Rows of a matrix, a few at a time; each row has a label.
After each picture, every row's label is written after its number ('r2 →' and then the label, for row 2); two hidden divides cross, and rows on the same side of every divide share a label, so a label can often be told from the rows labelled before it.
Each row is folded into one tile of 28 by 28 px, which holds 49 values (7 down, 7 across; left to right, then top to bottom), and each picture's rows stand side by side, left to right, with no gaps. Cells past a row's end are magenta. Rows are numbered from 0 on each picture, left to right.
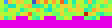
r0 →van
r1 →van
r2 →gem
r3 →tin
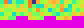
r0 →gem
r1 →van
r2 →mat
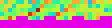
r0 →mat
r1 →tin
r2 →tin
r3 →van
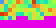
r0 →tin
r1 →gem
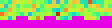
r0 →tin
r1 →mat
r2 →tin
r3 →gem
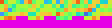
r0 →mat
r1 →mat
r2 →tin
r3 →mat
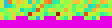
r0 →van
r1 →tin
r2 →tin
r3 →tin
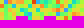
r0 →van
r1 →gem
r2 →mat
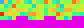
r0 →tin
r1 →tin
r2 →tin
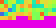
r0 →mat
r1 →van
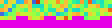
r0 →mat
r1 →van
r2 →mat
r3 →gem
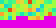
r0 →tin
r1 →mat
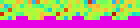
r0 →tin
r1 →van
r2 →tin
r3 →gem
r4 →tin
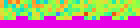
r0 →van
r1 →gem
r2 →mat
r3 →tin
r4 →tin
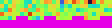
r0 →tin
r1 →tin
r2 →van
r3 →van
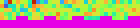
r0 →van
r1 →gem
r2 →van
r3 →tin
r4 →gem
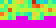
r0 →tin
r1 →gem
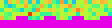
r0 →van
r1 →tin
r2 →gem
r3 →van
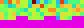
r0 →van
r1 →gem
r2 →gem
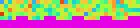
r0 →tin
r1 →van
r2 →gem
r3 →mat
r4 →van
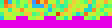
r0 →gem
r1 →van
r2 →tin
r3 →tin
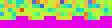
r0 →gem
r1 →van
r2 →van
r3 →van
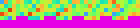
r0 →tin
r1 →tin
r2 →tin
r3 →mat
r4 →mat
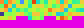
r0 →mat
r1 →gem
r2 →mat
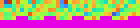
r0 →van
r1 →tin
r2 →van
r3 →mat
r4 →mat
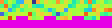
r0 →mat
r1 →van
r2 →mat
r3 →tin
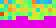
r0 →tin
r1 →gem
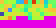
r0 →mat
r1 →gem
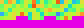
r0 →mat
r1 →gem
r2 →mat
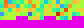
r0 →gem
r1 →mat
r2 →tin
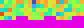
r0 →tin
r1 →van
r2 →mat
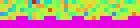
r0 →mat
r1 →gem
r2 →gem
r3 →mat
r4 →mat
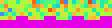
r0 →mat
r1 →gem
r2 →gem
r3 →gem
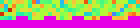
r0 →tin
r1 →gem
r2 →van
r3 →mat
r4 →mat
